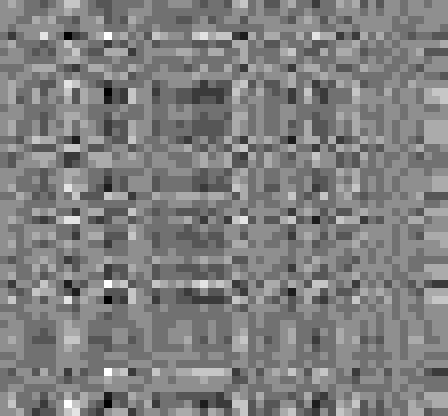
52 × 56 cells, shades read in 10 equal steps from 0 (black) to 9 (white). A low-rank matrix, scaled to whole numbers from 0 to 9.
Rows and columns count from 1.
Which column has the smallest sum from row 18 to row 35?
14
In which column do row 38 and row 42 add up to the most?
9
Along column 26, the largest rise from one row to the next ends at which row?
36
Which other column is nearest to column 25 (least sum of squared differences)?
20
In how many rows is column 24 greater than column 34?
22
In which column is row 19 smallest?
40
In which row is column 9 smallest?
5
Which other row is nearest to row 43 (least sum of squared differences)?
19
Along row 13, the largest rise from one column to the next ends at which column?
17
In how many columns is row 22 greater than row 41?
6
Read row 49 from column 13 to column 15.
4 5 5
